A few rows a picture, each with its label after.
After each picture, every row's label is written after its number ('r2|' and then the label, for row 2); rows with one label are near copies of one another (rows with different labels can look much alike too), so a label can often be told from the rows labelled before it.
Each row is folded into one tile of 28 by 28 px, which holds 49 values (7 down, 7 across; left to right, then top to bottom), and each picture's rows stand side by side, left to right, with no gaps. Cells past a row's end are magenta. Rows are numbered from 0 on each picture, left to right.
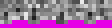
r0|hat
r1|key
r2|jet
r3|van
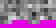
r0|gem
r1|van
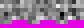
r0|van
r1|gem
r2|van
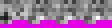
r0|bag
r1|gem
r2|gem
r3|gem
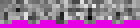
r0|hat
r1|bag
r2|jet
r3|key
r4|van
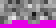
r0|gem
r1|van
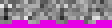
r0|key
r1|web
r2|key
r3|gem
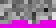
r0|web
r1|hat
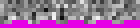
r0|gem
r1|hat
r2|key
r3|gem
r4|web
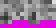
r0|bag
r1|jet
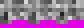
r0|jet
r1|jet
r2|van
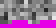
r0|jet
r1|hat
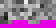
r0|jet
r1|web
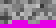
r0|bag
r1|web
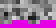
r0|van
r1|bag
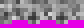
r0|van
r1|bag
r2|bag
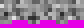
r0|van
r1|bag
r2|van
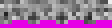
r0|van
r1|bag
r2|bag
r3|jet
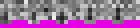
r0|jet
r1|hat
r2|bag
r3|key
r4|key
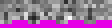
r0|hat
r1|bag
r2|gem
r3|key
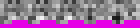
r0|gem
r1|gem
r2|gem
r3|key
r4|bag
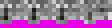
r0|key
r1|key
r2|key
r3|hat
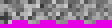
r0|bag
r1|web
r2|web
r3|web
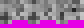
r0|bag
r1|bag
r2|hat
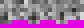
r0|jet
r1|bag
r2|hat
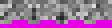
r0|web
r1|key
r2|bag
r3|web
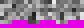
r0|web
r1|jet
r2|hat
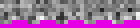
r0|van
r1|gem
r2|bag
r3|hat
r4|hat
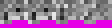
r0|hat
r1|hat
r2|key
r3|web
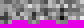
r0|bag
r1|van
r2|key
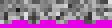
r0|hat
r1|bag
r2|web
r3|jet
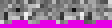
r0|hat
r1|web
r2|hat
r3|jet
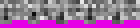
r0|key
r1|van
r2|jet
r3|key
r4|jet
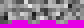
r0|jet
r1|van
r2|web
